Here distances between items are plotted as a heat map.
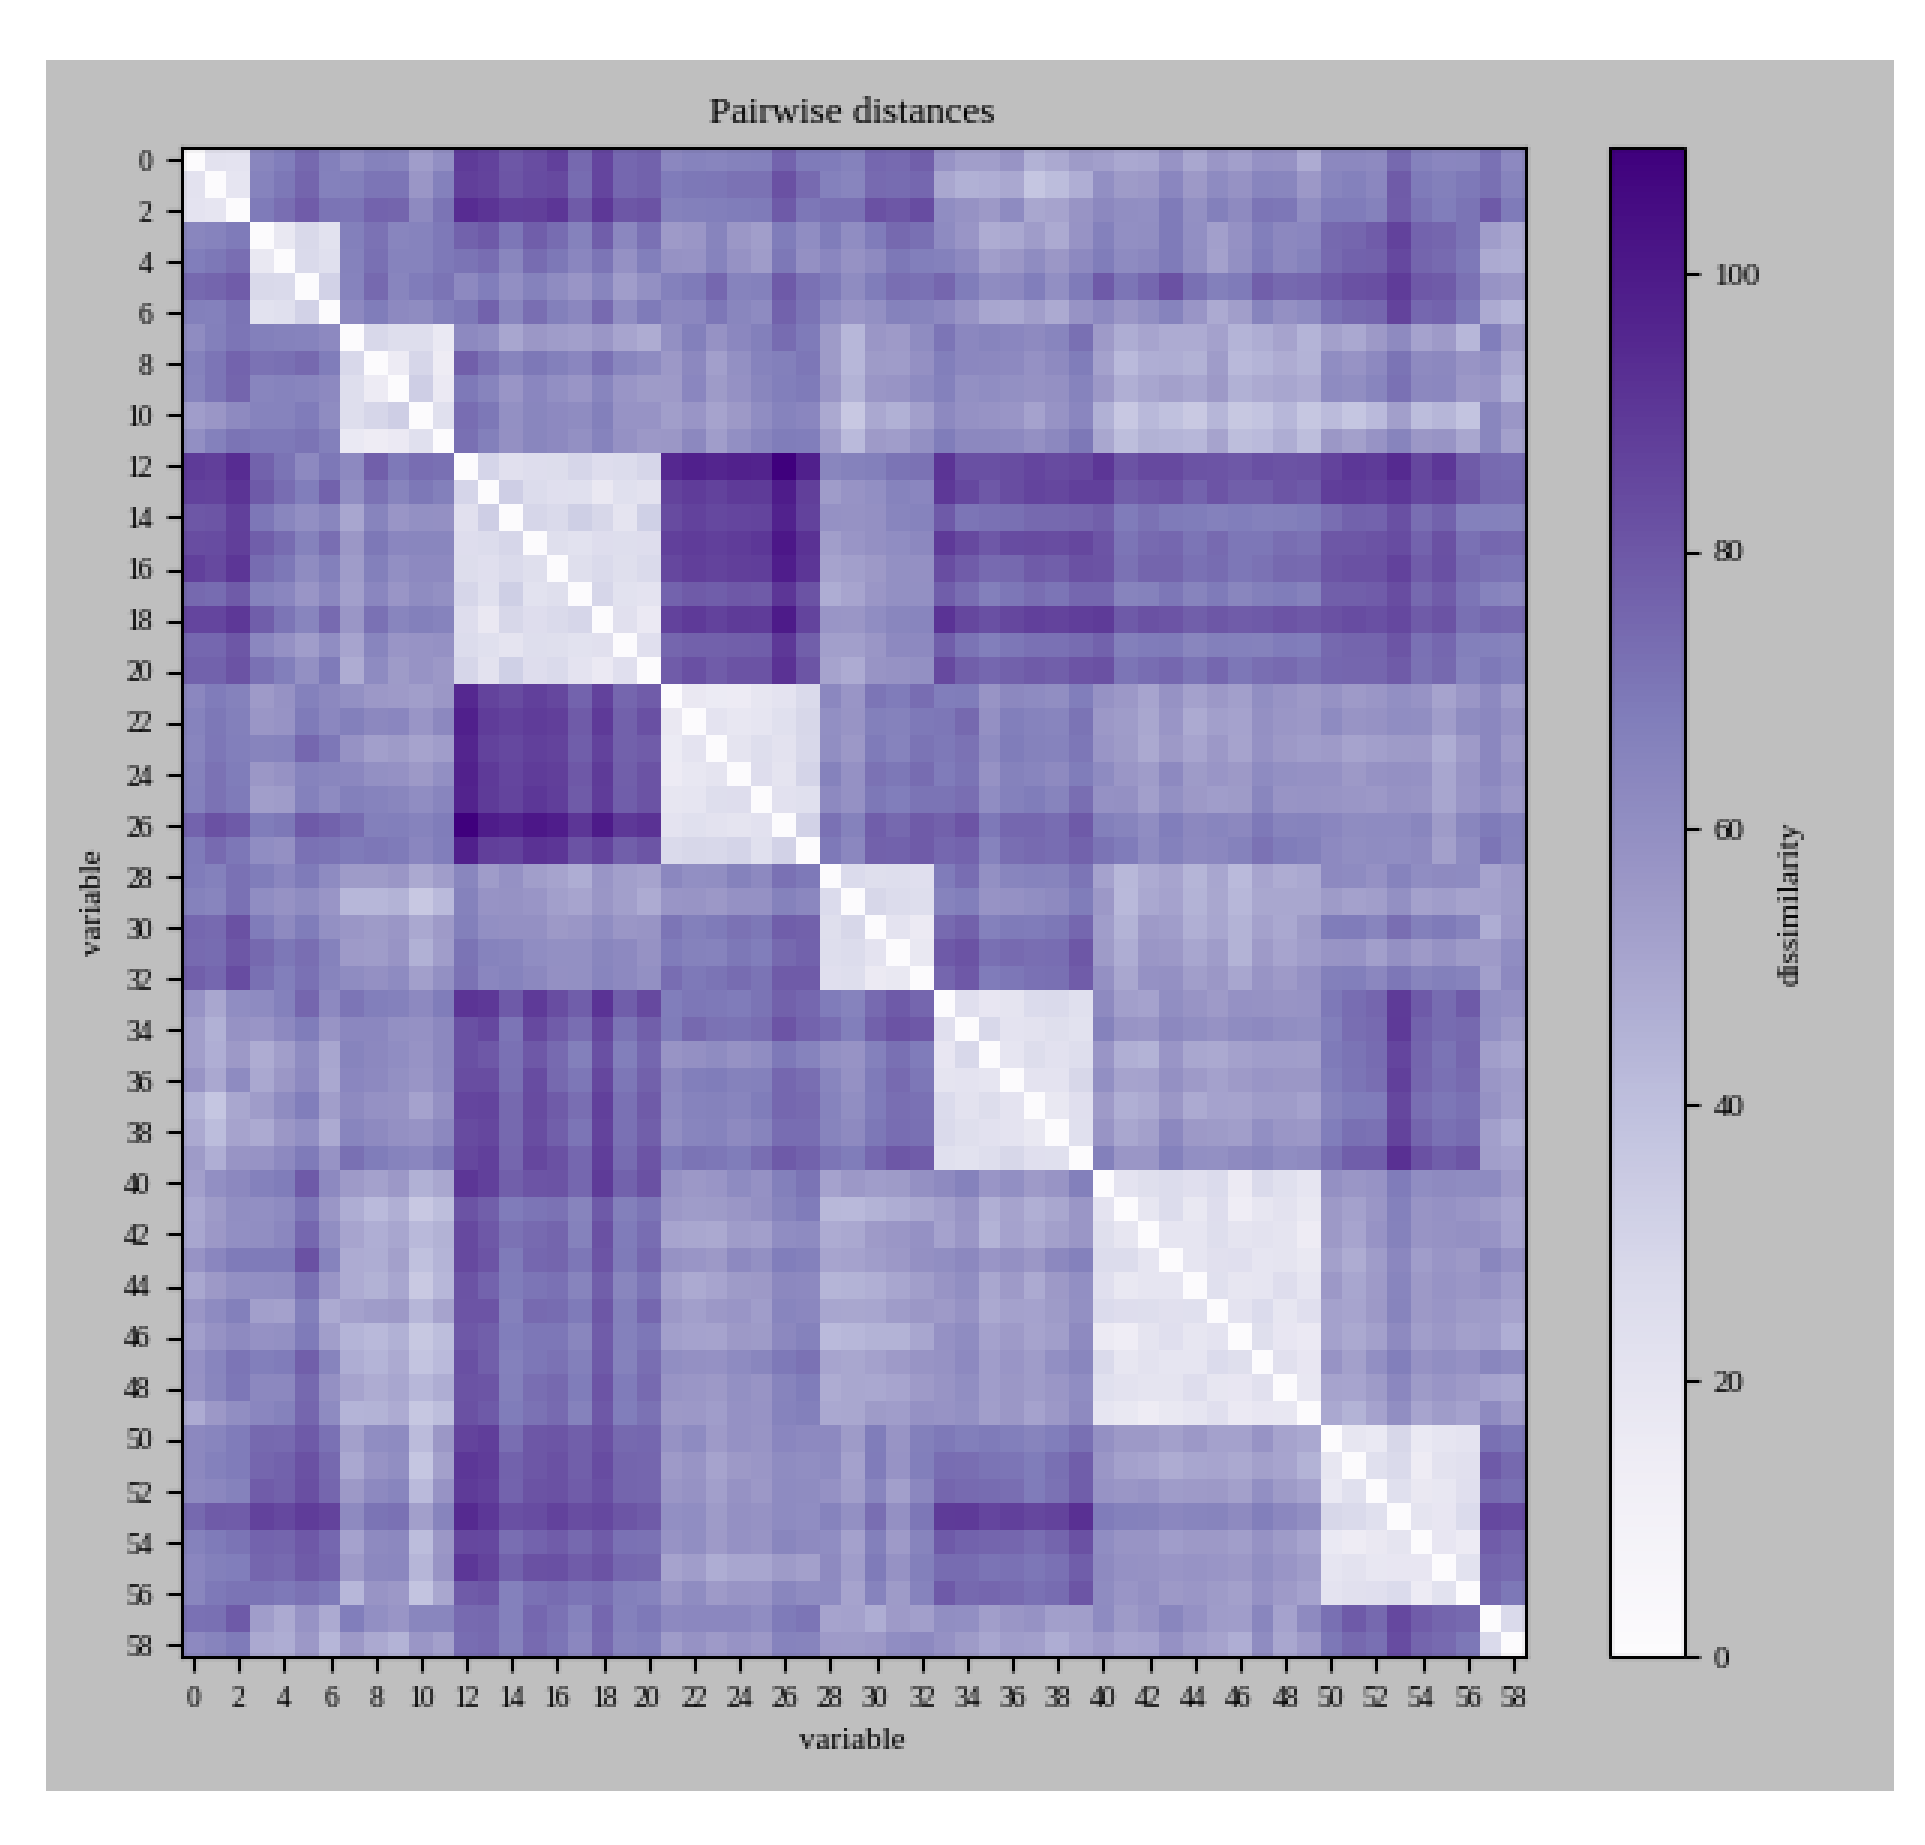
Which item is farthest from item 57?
53
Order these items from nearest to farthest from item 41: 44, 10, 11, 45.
44, 45, 10, 11
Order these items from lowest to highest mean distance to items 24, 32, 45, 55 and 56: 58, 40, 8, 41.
41, 40, 8, 58
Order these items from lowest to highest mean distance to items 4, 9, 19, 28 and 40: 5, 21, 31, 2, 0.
31, 5, 21, 0, 2
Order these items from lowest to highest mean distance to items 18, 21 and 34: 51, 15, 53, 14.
14, 15, 51, 53
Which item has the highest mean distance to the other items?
12
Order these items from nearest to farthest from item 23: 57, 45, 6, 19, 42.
42, 45, 57, 6, 19
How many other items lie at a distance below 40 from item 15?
8
